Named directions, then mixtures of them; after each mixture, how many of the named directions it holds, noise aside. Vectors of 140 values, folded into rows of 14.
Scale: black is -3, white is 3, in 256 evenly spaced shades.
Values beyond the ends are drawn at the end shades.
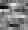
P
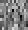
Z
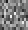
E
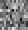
three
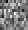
three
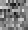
three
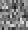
three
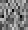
two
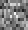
two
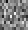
one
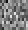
one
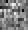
three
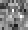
two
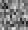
three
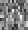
one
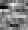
one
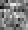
two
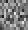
two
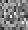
one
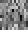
one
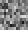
two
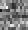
three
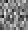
two
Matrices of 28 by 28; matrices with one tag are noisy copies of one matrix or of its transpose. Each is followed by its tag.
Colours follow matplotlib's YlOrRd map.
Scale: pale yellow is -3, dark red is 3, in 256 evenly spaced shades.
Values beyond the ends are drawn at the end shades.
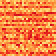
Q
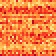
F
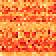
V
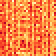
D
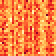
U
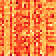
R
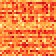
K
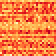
K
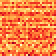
Q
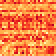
R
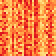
U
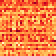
D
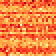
U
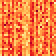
K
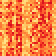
V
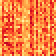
K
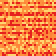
Q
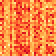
R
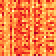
R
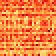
D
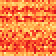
V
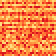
Q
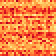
F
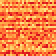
Q
